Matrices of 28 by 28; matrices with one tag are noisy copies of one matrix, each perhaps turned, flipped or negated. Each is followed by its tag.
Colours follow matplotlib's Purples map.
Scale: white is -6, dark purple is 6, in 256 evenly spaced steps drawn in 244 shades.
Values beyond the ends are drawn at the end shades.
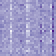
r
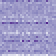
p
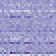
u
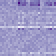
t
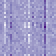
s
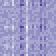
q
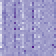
p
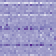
r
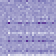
p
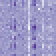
q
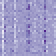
r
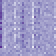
p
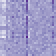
t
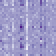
q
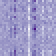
q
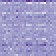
u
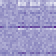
t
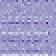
p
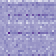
p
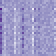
p
